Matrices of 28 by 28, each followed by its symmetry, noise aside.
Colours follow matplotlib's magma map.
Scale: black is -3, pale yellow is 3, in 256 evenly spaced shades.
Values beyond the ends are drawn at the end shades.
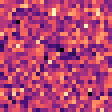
symmetric across the other diagonal.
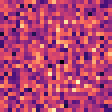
mirrored top to bottom.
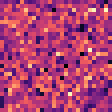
symmetric.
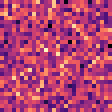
symmetric across the other diagonal.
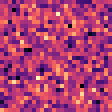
same after a half turn.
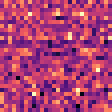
mirrored left to right.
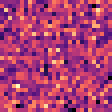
same after a half turn.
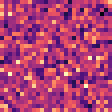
symmetric across the other diagonal.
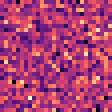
symmetric.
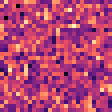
symmetric.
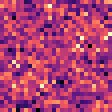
same after a half turn.
